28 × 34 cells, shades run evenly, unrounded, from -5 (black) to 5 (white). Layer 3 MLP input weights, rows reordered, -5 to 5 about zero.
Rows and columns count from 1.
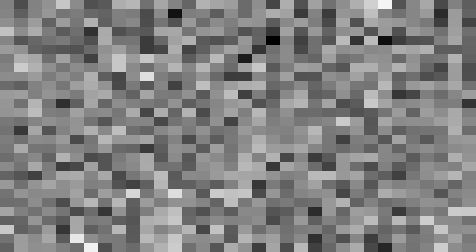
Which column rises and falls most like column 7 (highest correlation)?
22
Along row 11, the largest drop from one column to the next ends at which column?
18
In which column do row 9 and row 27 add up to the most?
11
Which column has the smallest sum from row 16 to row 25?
14
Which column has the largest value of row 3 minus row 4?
7
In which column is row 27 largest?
6
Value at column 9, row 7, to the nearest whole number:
3
